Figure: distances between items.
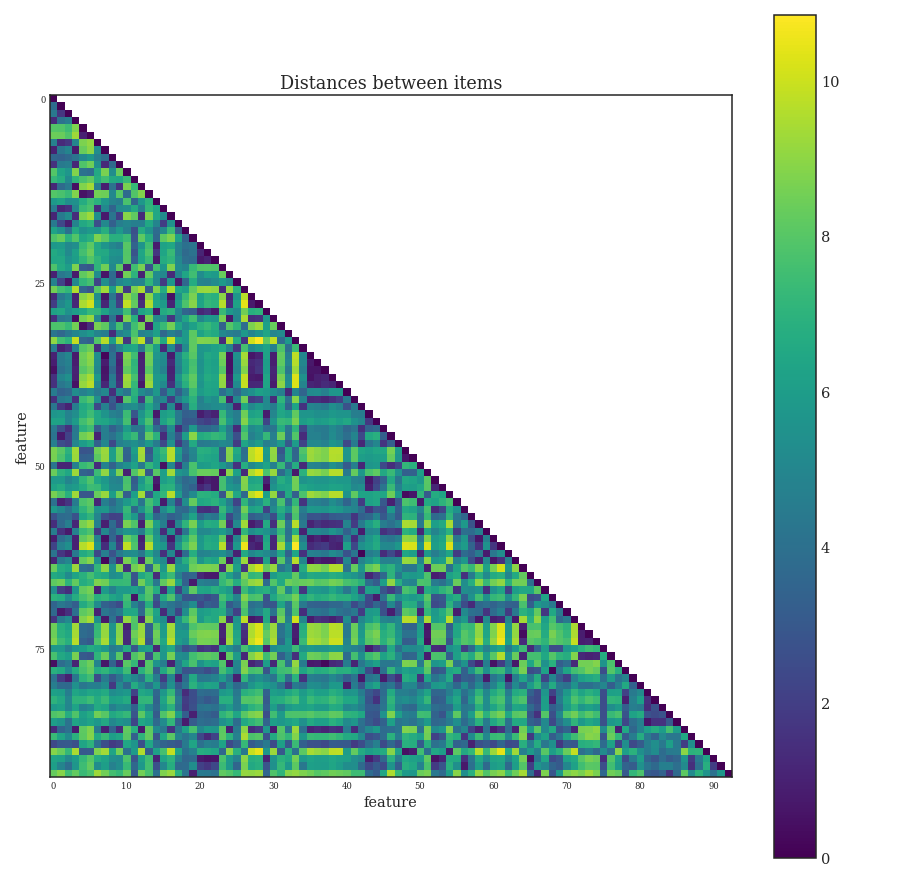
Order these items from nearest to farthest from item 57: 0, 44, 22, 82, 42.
0, 42, 22, 44, 82
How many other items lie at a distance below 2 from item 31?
3
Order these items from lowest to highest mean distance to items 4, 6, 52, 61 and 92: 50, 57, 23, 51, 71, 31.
57, 50, 71, 31, 23, 51
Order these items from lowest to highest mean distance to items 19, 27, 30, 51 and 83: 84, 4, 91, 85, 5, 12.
85, 12, 84, 91, 4, 5
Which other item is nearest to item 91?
56
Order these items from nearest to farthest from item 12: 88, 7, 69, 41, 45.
7, 41, 88, 69, 45
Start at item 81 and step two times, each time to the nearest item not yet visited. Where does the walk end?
18
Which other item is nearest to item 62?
42
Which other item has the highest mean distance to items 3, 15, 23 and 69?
92
